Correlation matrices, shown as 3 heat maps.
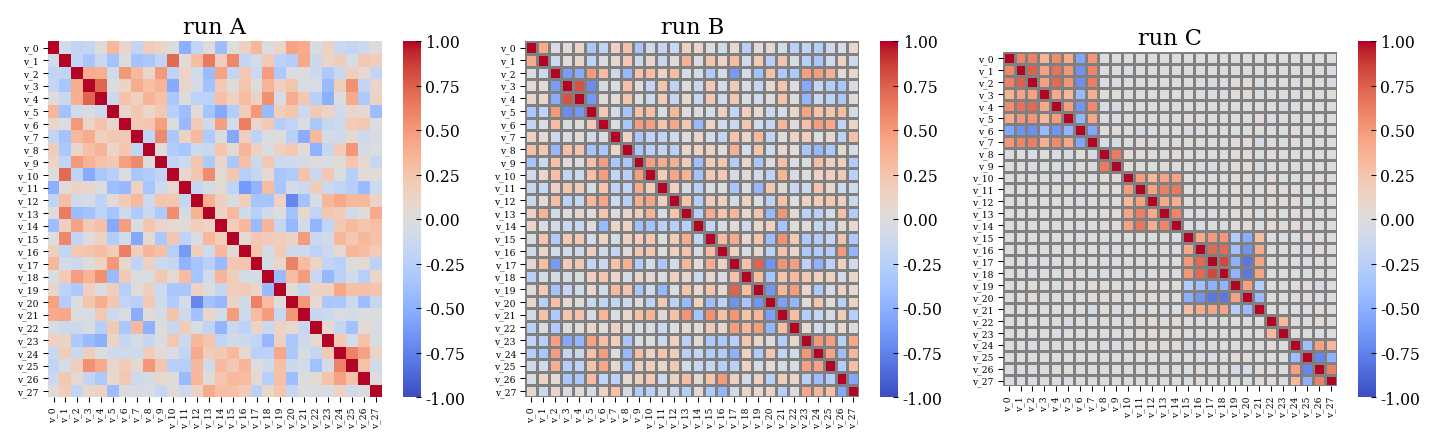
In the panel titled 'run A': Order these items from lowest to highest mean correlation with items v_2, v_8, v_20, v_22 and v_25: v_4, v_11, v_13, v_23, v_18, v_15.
v_13, v_23, v_11, v_15, v_18, v_4
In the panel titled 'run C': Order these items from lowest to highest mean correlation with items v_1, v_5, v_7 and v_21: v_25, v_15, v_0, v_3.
v_25, v_15, v_3, v_0
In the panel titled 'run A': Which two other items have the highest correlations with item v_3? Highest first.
v_4, v_25
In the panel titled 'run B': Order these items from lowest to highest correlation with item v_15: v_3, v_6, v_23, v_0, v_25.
v_23, v_25, v_0, v_6, v_3
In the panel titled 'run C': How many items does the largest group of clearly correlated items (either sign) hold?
8
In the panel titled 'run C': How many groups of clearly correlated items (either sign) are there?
6
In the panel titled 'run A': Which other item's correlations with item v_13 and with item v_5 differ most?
v_1
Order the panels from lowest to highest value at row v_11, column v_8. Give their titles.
run A, run B, run C
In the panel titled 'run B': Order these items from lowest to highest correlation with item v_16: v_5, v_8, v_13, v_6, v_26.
v_6, v_8, v_5, v_13, v_26
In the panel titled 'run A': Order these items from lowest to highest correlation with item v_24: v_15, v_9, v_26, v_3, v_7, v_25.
v_7, v_9, v_3, v_15, v_26, v_25
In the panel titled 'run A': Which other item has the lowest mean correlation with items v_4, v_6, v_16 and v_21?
v_11
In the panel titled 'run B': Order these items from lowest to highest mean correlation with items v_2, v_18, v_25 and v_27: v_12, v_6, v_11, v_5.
v_11, v_12, v_5, v_6
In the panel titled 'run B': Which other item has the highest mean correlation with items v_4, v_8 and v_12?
v_3
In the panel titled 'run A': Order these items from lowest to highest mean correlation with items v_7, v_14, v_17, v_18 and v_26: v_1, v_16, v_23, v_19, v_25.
v_23, v_19, v_1, v_25, v_16
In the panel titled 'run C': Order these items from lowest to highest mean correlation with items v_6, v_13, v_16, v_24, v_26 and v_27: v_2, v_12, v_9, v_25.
v_25, v_2, v_9, v_12
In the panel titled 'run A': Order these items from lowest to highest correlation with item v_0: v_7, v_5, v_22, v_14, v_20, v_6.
v_14, v_7, v_22, v_6, v_5, v_20
